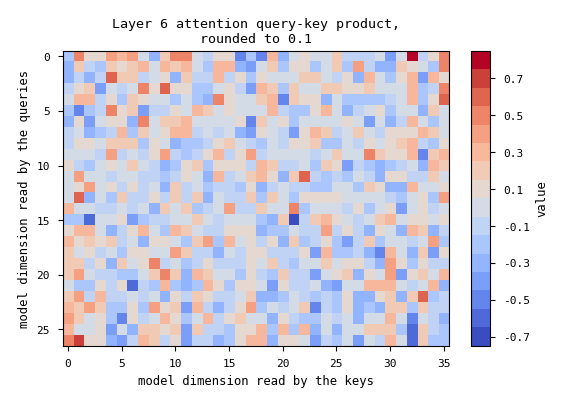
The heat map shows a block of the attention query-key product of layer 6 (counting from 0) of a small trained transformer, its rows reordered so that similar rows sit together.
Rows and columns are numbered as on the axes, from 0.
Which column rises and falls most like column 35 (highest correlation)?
25
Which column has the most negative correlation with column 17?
11
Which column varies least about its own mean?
3
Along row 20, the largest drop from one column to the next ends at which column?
31
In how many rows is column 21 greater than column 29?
12
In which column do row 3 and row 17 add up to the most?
9
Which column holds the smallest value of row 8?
10
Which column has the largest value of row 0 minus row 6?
6
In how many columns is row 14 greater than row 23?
17
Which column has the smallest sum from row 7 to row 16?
13
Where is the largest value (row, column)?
0, 32
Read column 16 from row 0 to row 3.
-0.5 -0.3 0.1 -0.1
